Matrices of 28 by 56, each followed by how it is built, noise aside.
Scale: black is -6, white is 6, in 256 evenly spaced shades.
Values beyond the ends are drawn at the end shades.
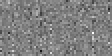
uneven columns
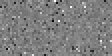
sparse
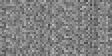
repeating rows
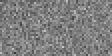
noise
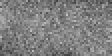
smooth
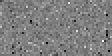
sparse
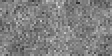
smooth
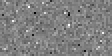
sparse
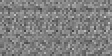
repeating columns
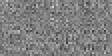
low rank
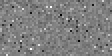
sparse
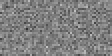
blocks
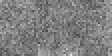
smooth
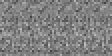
repeating columns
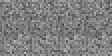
repeating columns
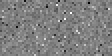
sparse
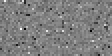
sparse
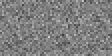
repeating columns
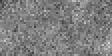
smooth
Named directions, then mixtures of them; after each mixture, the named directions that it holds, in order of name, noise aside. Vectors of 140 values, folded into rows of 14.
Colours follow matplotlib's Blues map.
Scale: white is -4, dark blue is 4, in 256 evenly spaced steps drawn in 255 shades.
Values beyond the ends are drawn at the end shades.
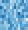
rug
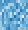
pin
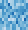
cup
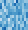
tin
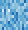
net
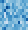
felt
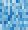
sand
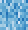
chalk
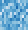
pin.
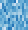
tin.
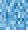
chalk.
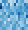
cup, rug, tin.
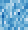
pin, rug.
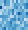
pin, rug, tin.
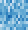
chalk, sand.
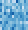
net, sand, tin.
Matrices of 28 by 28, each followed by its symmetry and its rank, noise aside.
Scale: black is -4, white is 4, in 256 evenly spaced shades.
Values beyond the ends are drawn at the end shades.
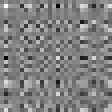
symmetric, rank two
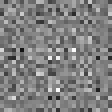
no symmetry, rank three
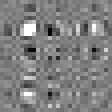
symmetric, rank two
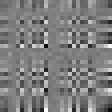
symmetric, rank one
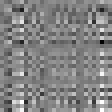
no symmetry, rank two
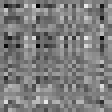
no symmetry, rank two
